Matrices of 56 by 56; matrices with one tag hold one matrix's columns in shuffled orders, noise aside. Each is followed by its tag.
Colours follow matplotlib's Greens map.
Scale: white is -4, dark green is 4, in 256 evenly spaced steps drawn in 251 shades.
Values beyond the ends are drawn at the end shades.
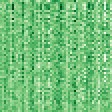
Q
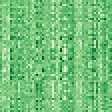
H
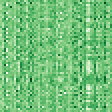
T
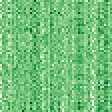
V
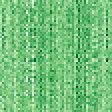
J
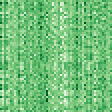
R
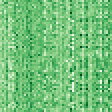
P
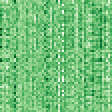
J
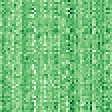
V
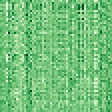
Q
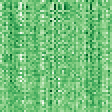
Q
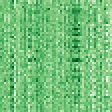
J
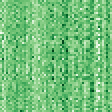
H
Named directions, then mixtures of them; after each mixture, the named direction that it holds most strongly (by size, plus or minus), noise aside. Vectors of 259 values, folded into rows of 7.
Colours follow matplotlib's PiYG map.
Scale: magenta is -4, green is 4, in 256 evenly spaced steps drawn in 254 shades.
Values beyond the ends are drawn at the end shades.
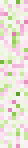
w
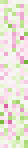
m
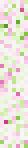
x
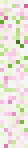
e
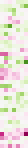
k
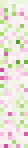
e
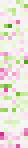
k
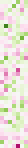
x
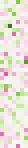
w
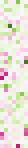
k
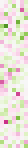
x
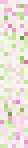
m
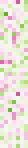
w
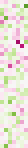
e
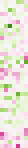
k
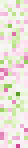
w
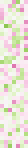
w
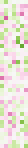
e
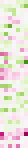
k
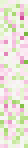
m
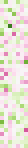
m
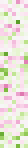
k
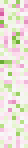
w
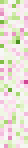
w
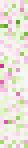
x
